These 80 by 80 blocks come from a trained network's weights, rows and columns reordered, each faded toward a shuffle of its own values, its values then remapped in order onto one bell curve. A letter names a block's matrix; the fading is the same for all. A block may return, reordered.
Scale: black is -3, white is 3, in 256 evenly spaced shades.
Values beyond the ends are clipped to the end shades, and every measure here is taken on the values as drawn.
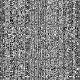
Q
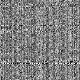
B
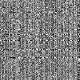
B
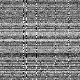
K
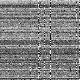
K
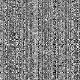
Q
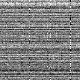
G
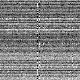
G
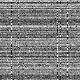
K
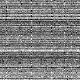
G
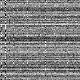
K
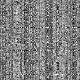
Q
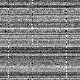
G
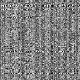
B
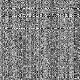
Q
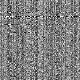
B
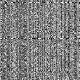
B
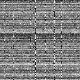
K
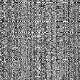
Q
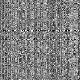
B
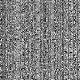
Q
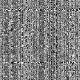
Q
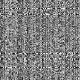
Q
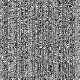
Q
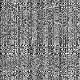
Q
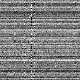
G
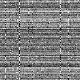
K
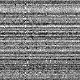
G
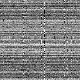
K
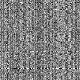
B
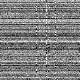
G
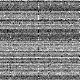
G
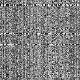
Q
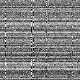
K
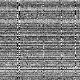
K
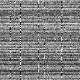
K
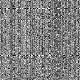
B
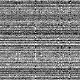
G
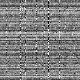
K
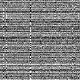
K
